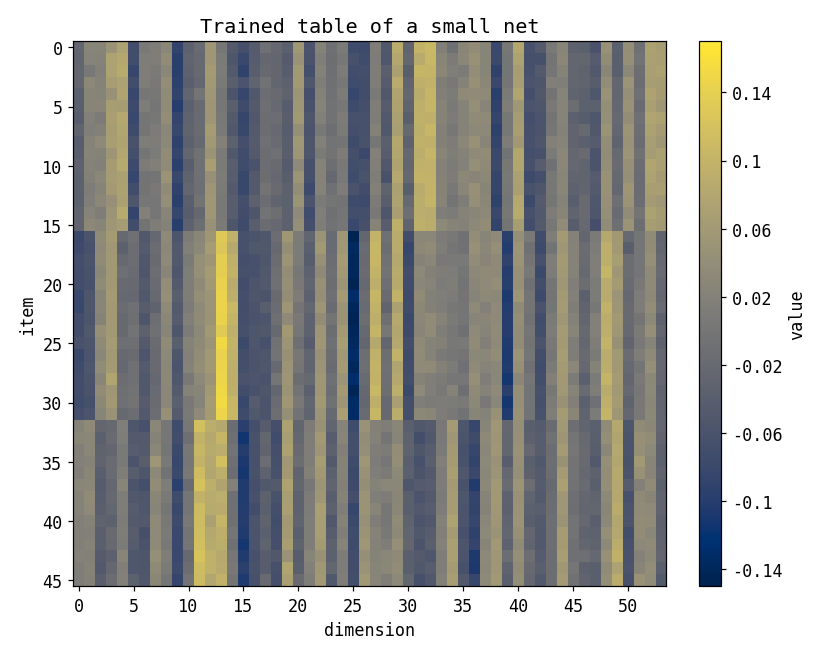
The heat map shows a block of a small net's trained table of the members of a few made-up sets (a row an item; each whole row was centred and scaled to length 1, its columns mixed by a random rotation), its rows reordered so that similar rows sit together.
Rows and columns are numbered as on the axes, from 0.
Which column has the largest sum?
13
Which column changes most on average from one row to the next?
14
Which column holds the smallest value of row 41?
15
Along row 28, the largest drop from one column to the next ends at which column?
25
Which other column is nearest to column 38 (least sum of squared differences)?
19
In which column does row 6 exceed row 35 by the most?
31
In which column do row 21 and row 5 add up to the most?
29
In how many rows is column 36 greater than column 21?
32
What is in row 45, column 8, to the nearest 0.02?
0
